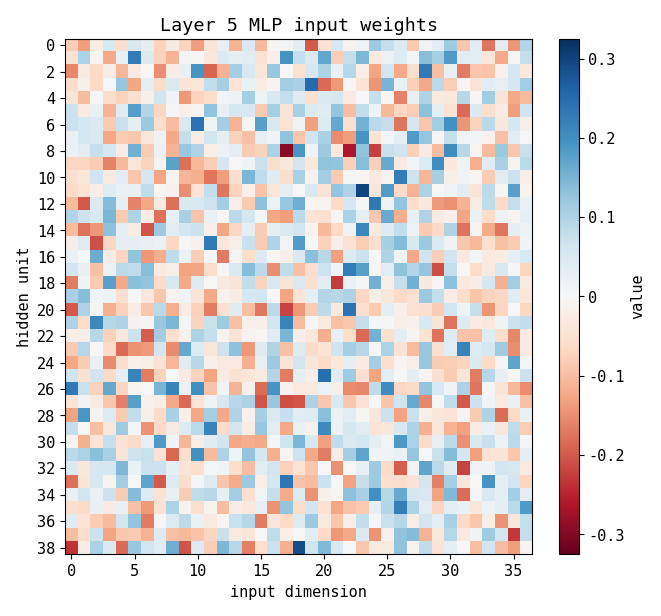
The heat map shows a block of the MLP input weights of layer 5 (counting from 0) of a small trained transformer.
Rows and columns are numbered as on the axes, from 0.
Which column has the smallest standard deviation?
32
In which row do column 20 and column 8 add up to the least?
31
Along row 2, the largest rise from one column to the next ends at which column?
28
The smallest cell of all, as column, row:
17, 8
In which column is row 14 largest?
23
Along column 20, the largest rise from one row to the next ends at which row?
25
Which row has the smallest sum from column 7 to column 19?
20
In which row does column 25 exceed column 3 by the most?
9
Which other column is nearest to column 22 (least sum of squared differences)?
13
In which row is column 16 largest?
26
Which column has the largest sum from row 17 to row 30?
16
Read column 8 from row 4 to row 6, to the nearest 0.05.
0 0 -0.1
